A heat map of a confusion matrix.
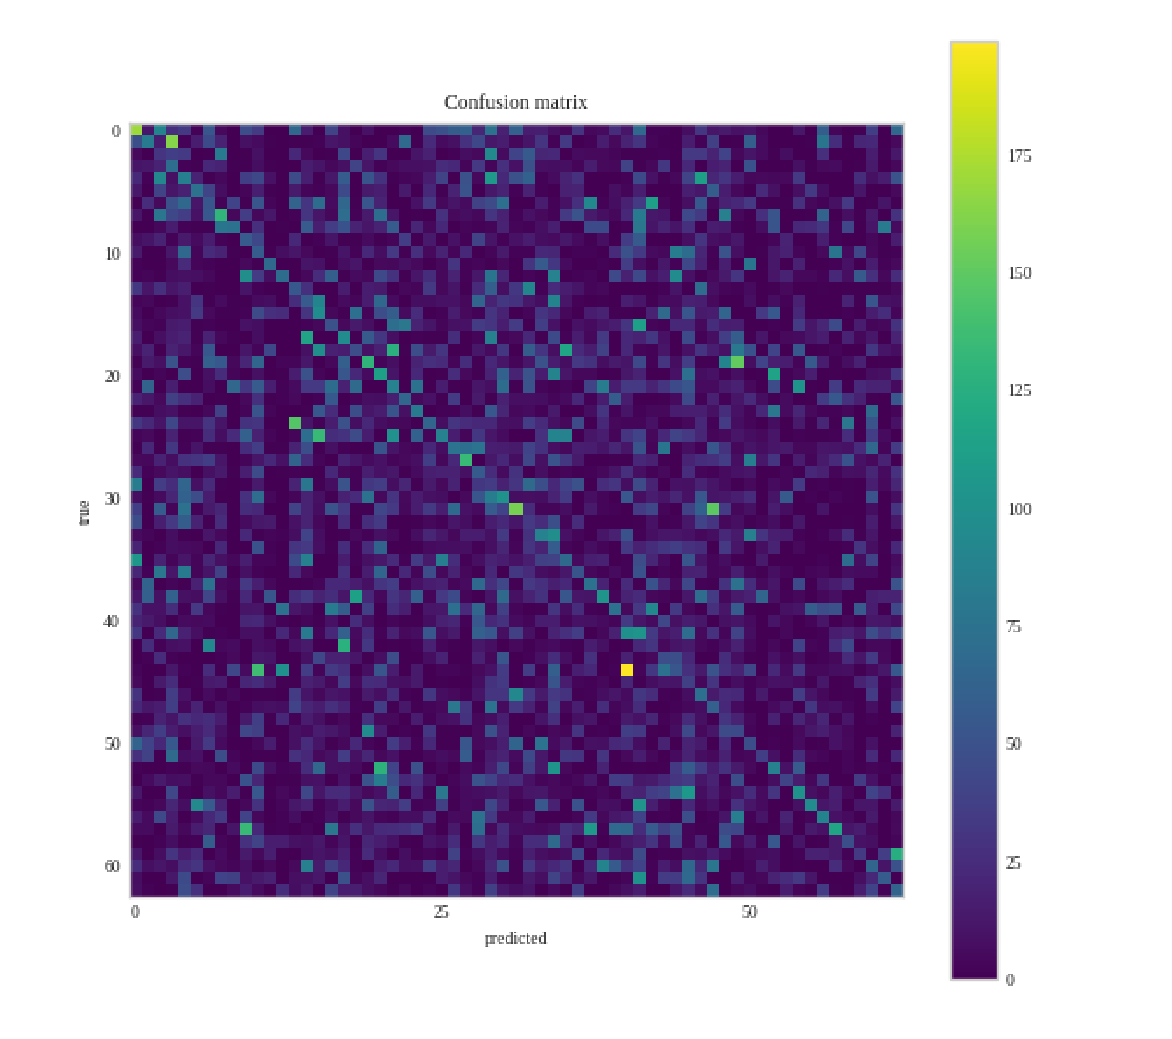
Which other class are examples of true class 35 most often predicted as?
0
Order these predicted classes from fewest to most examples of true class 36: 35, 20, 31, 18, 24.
18, 35, 31, 24, 20
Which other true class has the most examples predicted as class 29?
4
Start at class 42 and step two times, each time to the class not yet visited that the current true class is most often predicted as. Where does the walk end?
14
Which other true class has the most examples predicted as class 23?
21
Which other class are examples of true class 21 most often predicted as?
54
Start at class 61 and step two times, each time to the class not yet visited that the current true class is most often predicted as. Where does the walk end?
40
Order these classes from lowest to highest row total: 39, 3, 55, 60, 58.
3, 58, 55, 60, 39
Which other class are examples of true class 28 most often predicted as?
10
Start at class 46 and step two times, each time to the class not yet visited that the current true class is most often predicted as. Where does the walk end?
47
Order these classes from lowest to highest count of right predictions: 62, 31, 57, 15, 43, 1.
43, 62, 1, 15, 57, 31
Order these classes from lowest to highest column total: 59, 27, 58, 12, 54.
12, 59, 58, 27, 54
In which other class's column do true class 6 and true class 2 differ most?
42
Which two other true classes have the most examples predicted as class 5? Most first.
55, 30
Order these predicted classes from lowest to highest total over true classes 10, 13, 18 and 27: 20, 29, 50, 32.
20, 29, 50, 32
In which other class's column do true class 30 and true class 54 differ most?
45
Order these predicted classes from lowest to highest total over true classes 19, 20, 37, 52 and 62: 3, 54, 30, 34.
3, 54, 30, 34
